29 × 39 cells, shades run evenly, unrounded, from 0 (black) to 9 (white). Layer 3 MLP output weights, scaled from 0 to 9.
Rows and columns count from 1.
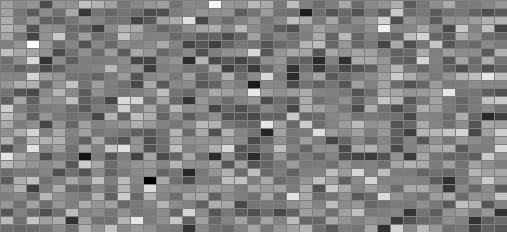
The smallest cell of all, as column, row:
12, 23
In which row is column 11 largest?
28
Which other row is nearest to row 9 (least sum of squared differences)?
2
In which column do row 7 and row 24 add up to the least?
25
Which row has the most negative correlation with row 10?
15
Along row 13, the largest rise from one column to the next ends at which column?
10
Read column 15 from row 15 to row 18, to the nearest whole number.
3 5 4 5
